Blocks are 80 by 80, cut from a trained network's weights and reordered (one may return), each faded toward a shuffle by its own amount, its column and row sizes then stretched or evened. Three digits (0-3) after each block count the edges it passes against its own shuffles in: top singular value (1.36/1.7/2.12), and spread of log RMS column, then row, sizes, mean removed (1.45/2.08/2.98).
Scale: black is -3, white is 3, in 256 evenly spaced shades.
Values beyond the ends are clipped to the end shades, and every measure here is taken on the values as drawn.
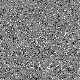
0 0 1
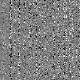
0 3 1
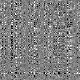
3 3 2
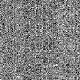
2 1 0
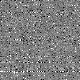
2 1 2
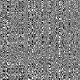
3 3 1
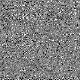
1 1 2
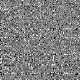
2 0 2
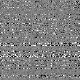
1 1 3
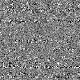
1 0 2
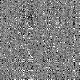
3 2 1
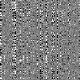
3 3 2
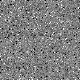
0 1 1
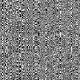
3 3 0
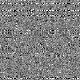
3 1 2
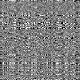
3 0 3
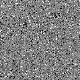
0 0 1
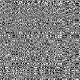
3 0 3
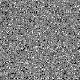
1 0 1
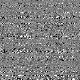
1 1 3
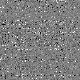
0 1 2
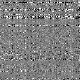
2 1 3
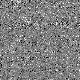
0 0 2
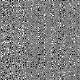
0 3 2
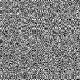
3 1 1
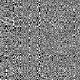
3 2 1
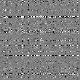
3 2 3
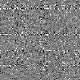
3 2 2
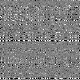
3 1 3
